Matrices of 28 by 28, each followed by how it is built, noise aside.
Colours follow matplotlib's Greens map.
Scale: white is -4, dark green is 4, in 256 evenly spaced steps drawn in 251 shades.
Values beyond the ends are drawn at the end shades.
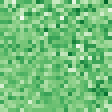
upper triangular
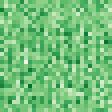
blocks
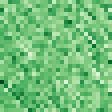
Toeplitz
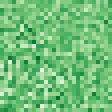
lower triangular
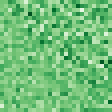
upper triangular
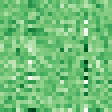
low rank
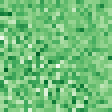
lower triangular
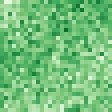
smooth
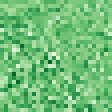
lower triangular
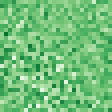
lower triangular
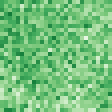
smooth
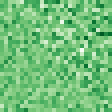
upper triangular
